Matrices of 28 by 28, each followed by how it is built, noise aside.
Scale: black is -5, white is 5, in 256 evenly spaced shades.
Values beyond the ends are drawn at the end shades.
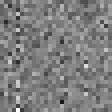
uneven columns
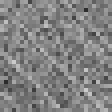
Toeplitz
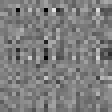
low rank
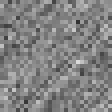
Hankel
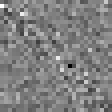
banded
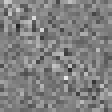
banded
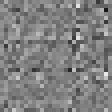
low rank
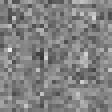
low rank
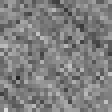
Toeplitz
